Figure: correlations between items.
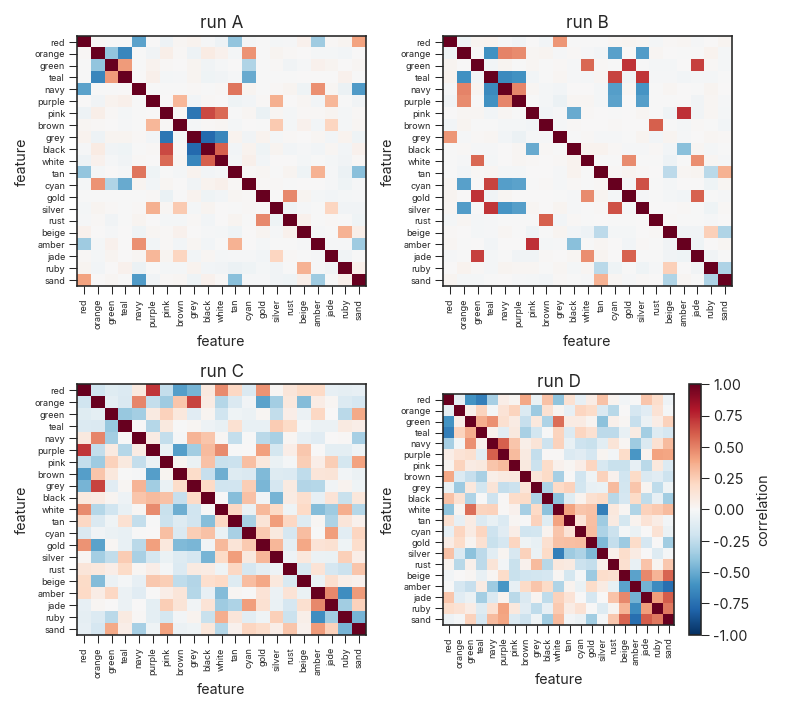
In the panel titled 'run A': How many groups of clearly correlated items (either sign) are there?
6
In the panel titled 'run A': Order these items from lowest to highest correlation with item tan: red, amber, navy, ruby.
red, ruby, amber, navy
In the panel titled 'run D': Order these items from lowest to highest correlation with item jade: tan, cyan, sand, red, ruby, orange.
orange, cyan, tan, red, ruby, sand
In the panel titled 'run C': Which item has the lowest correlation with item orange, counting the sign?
gold
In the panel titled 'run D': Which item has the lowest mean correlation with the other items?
amber
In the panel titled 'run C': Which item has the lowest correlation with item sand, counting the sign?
ruby
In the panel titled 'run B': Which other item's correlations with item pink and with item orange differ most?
amber
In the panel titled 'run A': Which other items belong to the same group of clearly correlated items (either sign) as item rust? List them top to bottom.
gold
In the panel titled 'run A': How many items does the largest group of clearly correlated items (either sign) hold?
5
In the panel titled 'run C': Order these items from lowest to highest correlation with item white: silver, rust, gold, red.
rust, silver, gold, red
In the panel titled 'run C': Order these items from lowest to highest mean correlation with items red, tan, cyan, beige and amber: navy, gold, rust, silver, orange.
orange, navy, rust, silver, gold
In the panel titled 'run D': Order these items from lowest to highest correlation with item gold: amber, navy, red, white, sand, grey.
sand, navy, grey, red, amber, white
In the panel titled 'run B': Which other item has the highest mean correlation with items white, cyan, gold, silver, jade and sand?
green
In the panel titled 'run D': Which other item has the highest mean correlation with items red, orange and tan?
gold
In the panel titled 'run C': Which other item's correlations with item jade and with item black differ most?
amber
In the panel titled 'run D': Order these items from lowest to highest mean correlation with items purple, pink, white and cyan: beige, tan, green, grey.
grey, beige, tan, green
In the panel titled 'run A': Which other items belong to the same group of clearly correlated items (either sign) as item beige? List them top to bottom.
ruby
